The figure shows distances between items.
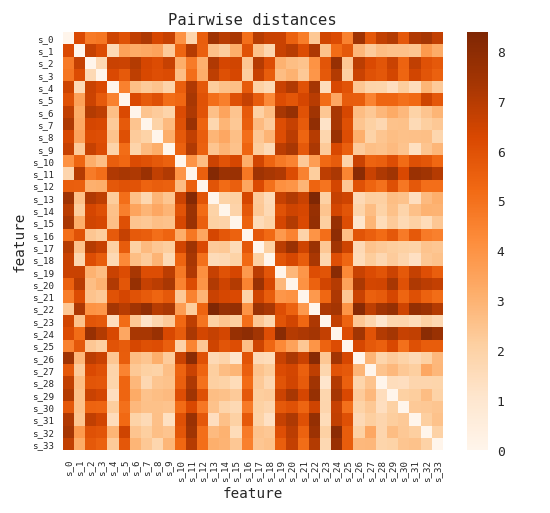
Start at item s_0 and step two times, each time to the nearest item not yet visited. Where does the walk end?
s_22
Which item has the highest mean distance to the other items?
s_24
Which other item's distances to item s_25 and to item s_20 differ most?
s_10
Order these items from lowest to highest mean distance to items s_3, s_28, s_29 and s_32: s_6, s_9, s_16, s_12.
s_9, s_6, s_16, s_12
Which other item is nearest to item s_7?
s_23
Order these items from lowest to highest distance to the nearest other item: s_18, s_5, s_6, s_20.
s_18, s_6, s_20, s_5
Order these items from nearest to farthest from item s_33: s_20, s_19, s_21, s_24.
s_21, s_19, s_20, s_24
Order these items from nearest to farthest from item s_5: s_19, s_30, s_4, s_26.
s_4, s_30, s_26, s_19
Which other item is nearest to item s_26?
s_15
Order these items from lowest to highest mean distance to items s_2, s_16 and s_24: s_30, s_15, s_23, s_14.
s_30, s_23, s_14, s_15
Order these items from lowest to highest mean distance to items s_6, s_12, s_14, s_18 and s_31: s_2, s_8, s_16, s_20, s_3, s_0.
s_8, s_16, s_3, s_2, s_20, s_0
